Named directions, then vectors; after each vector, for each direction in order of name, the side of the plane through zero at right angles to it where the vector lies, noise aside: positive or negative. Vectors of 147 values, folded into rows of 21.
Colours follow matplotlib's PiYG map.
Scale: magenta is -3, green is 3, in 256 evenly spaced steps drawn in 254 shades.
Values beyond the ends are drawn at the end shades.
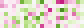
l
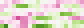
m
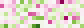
positive, positive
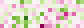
positive, negative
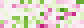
positive, negative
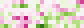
negative, positive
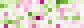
negative, negative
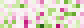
negative, positive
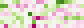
negative, negative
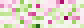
positive, positive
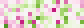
positive, positive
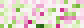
negative, positive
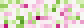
negative, negative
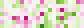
negative, positive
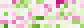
positive, positive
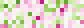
negative, negative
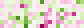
positive, negative
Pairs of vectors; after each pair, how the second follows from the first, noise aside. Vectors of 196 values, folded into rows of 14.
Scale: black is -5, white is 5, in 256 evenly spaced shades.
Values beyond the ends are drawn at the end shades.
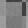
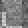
reversed, negated.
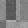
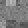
negated, partly zeroed.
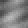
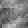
wrapped around.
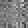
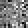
scaled up.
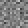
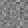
shrunk.
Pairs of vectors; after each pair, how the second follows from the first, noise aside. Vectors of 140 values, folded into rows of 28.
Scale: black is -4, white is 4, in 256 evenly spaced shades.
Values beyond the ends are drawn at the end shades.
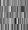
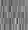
negated, shrunk.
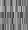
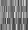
reversed, negated.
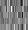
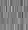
shrunk.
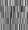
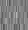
reversed, negated, shrunk.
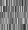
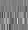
partly zeroed.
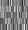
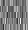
wrapped around.
